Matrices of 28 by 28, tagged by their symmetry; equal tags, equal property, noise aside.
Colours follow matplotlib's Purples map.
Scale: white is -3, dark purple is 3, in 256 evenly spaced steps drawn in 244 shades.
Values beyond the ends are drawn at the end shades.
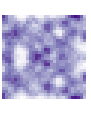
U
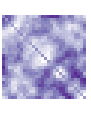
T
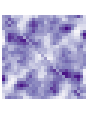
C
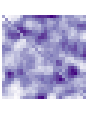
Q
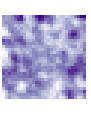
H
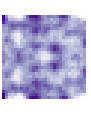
U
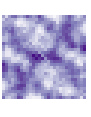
C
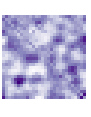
Q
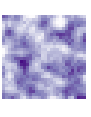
Q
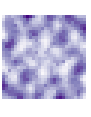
C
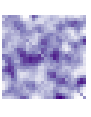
Q
